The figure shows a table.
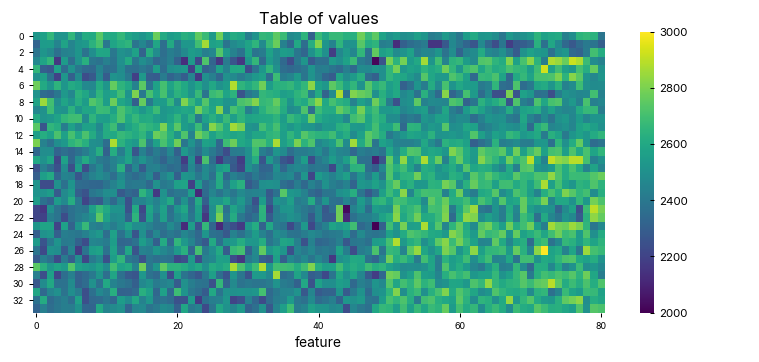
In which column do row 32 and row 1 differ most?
67
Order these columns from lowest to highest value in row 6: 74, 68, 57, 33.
57, 33, 74, 68
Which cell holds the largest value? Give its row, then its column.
26, 72
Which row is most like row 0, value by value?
9
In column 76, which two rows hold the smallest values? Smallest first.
1, 2
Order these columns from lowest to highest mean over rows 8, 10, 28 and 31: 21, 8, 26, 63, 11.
63, 26, 8, 21, 11
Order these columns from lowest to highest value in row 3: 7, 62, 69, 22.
62, 22, 7, 69
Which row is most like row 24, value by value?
14
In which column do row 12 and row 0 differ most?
39
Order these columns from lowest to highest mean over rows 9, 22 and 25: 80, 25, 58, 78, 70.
70, 25, 80, 78, 58
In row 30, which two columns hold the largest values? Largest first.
73, 64
